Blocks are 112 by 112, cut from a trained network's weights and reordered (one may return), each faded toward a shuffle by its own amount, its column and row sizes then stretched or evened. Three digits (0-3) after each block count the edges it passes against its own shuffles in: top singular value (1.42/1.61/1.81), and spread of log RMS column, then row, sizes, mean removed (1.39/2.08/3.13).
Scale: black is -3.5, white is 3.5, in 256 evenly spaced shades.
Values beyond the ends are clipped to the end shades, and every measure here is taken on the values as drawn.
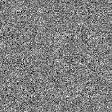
3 1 1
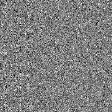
1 2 0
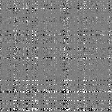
3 3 3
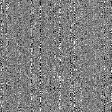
1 3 0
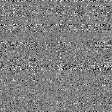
1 2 3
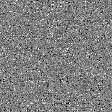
2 0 1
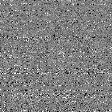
1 1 3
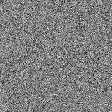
3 0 0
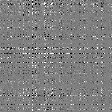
2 3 3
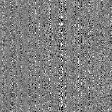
1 3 1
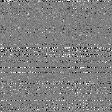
3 2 3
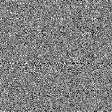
3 1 2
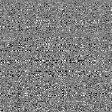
0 2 3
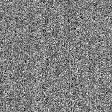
0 1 0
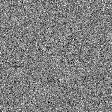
0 0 1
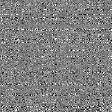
0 2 3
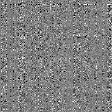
0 3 2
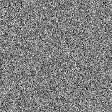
0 1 0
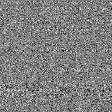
2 0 3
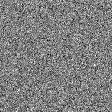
2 0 0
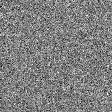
0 0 0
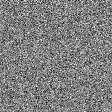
1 0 0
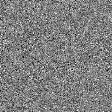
2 1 1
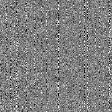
3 3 0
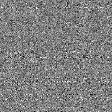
3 1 2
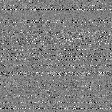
1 0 3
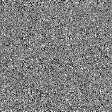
0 1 2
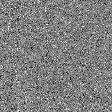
1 1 0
